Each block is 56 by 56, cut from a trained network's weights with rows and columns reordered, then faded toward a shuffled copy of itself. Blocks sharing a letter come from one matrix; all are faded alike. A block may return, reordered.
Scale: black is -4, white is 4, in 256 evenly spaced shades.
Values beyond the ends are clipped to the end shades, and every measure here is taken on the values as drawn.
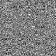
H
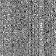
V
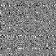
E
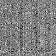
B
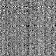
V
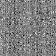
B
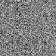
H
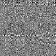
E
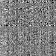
V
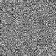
H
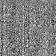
B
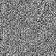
H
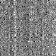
B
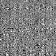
B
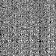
B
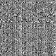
V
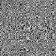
E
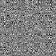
E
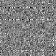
E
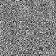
H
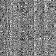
B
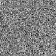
H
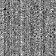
V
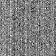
V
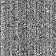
V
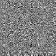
E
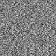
H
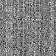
V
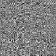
E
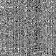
V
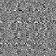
E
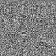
H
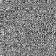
H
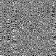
E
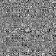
E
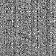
V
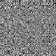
E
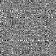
E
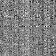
V
